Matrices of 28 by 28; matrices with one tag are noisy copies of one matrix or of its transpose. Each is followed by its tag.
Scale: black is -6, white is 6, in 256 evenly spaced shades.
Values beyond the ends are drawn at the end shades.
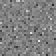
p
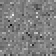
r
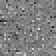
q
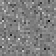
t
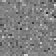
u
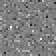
p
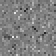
r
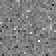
p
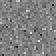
p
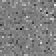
u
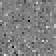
u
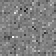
r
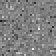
q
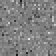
q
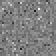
t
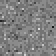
q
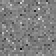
t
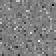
p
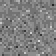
p
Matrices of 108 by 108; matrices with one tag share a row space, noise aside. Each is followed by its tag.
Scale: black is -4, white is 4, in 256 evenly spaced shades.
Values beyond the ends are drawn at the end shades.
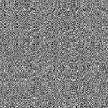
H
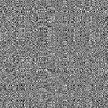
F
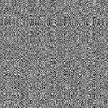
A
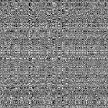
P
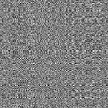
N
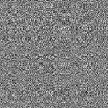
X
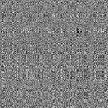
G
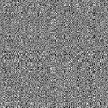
A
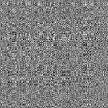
X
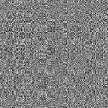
F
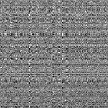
P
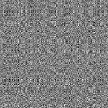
A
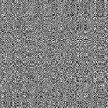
G
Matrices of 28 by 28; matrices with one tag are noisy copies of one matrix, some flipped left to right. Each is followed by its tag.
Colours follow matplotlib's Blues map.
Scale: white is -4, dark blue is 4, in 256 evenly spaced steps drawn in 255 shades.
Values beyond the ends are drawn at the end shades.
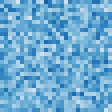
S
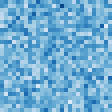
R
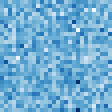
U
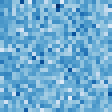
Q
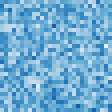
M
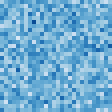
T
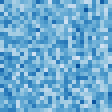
Q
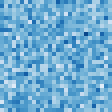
T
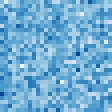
S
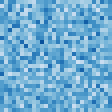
M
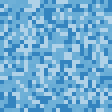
M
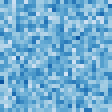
R
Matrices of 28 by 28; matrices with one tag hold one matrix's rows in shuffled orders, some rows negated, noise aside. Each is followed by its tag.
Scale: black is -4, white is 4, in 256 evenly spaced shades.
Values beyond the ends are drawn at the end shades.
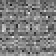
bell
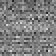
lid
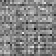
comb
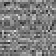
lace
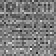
lid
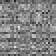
lace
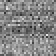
lid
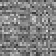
lace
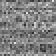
comb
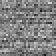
comb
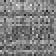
lid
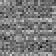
comb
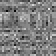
lace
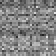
bell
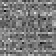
comb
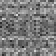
bell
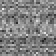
bell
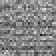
comb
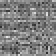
lace
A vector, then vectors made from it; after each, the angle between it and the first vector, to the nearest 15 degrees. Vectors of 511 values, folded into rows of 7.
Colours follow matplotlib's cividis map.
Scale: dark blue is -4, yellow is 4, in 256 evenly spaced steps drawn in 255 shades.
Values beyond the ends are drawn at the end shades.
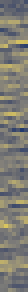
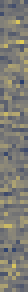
45 degrees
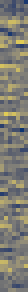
30 degrees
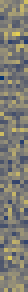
120 degrees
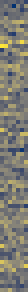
45 degrees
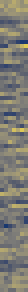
165 degrees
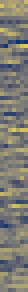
165 degrees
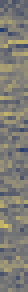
30 degrees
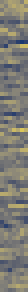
165 degrees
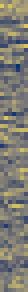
150 degrees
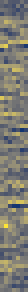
30 degrees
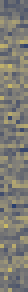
45 degrees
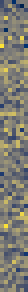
60 degrees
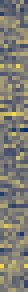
45 degrees
